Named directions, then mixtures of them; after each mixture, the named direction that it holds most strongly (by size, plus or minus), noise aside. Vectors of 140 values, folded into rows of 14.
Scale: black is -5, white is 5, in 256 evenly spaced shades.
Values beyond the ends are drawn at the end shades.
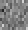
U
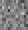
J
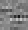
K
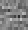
K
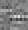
K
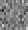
U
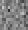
J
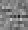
K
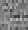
K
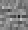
K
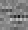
K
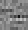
K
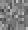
U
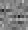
K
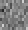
U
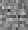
J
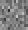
J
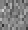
U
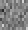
U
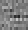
K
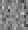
J
